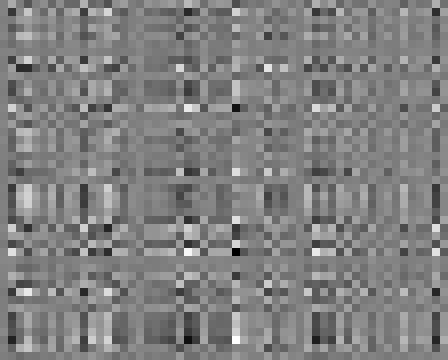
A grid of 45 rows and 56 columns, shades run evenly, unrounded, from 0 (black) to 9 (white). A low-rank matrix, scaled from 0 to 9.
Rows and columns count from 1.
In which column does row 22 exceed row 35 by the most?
30
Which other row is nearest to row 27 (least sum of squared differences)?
15
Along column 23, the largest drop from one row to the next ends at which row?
37
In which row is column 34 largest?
9
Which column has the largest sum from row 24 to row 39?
4
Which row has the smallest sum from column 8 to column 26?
43
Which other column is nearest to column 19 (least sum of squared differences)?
21
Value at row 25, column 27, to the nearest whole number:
5
